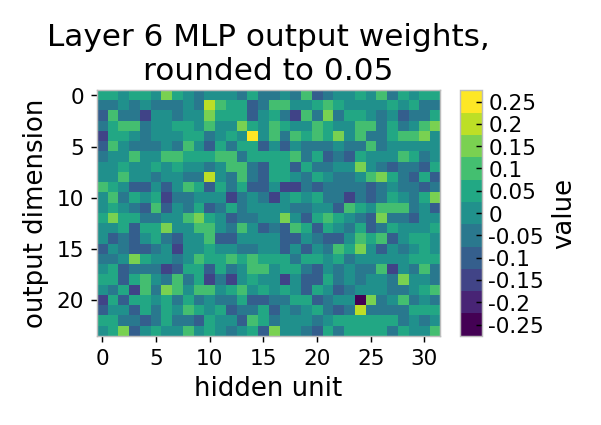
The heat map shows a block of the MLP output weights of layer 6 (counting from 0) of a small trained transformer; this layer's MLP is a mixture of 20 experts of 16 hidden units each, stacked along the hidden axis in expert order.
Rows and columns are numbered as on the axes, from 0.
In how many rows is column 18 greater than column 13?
7
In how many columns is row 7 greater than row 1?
14
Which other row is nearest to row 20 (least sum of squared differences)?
5
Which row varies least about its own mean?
16
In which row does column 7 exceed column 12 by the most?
18
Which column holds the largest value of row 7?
24
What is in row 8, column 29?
-0.1
